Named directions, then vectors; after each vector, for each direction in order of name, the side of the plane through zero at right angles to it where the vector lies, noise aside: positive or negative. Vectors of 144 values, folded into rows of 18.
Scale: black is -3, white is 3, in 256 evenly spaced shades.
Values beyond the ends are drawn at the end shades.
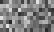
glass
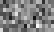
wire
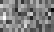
positive, negative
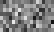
positive, positive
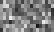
positive, negative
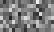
positive, positive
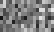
negative, negative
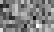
negative, positive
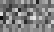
negative, negative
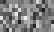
positive, positive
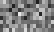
negative, negative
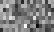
positive, negative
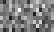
positive, positive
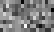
positive, negative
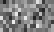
positive, positive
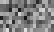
negative, negative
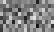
negative, negative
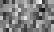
positive, positive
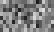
negative, negative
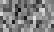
negative, negative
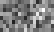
negative, negative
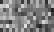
positive, negative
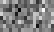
negative, negative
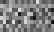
positive, positive
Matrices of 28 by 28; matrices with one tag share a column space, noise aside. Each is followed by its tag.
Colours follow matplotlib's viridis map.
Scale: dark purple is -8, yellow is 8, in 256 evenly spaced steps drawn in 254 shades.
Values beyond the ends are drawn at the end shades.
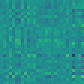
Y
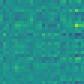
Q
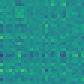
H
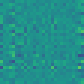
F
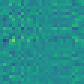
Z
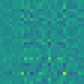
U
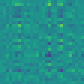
H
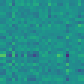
H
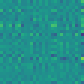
Q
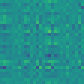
F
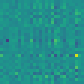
Y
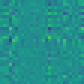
Z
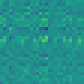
Z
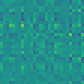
Q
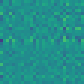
Z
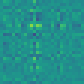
Q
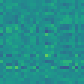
F
